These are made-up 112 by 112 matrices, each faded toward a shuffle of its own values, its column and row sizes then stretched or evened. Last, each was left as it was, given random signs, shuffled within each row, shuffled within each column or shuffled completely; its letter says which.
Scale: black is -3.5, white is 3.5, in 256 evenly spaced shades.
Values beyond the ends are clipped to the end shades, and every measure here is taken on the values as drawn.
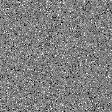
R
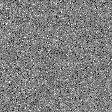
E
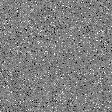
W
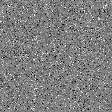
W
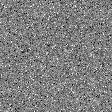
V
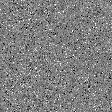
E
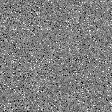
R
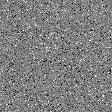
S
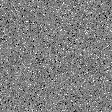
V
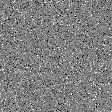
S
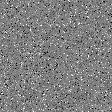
V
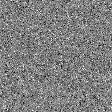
E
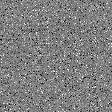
W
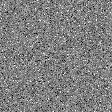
V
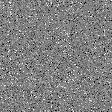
W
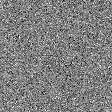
V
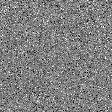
R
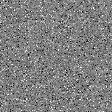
R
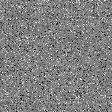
R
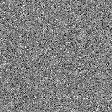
R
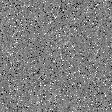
E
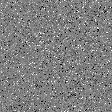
S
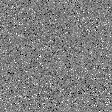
S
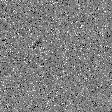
V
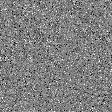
E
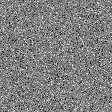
V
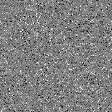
R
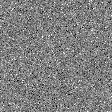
S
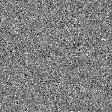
R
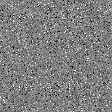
W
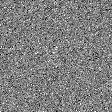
S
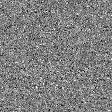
S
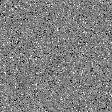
W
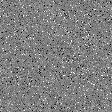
S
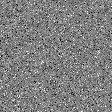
V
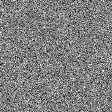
W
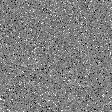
V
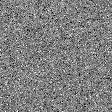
V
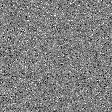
V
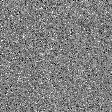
E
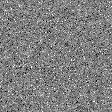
S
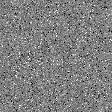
E
